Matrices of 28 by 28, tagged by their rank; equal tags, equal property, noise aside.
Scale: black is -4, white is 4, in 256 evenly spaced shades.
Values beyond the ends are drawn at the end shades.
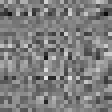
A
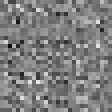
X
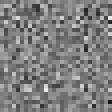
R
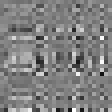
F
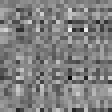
F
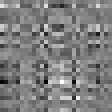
F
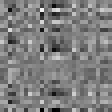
F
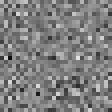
X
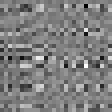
F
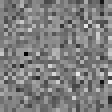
R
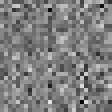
X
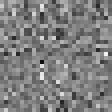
R
